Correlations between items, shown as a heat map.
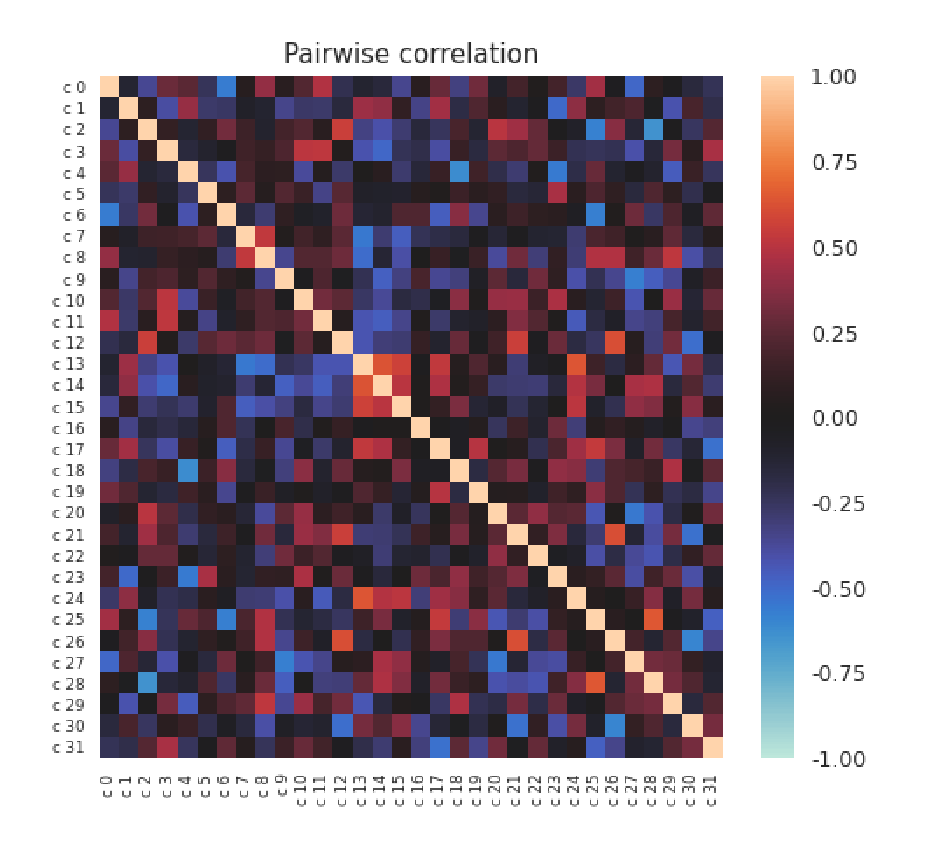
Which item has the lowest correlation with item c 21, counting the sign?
c 30
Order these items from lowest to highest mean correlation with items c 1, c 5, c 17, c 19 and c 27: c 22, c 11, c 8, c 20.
c 11, c 22, c 20, c 8
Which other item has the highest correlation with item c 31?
c 3
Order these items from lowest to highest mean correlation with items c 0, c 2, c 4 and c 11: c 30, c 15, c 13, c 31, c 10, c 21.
c 15, c 13, c 30, c 31, c 10, c 21
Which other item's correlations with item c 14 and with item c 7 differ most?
c 13
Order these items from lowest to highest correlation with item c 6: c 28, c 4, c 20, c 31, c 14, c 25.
c 25, c 4, c 28, c 14, c 20, c 31
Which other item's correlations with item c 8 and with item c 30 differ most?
c 26
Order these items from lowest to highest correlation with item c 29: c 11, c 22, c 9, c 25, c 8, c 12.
c 9, c 22, c 25, c 11, c 12, c 8
